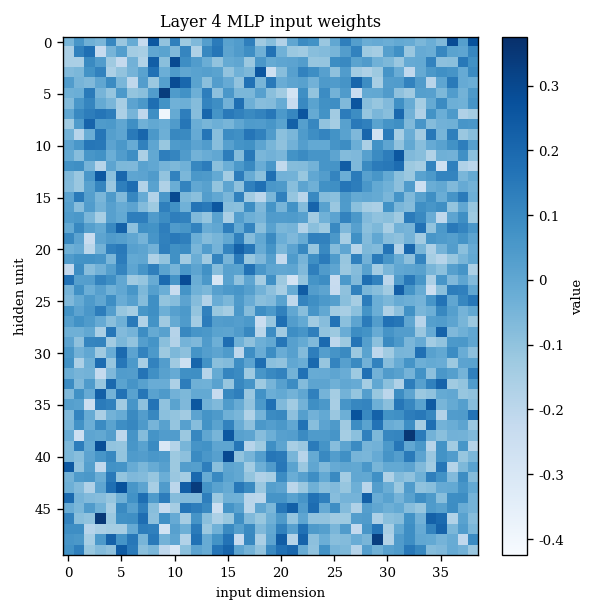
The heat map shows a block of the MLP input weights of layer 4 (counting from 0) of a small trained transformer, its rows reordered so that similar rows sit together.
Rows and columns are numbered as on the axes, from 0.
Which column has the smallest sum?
18
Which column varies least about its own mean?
24
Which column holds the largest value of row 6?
27
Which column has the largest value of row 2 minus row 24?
10
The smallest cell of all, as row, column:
7, 9
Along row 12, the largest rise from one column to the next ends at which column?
36
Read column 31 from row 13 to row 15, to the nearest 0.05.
-0.1 -0.1 0.05
